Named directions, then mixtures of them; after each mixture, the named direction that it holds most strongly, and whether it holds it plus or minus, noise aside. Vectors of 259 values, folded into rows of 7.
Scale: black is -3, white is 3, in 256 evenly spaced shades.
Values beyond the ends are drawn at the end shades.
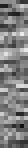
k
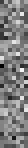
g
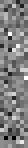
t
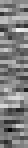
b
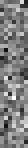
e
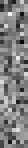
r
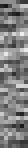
k, plus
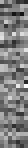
k, plus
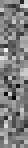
e, minus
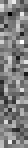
r, minus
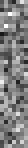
r, plus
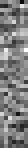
k, plus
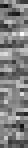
k, plus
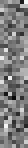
e, minus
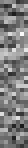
k, plus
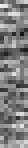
k, minus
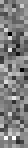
t, minus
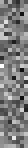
g, minus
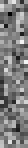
r, minus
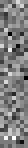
t, minus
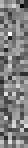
e, plus
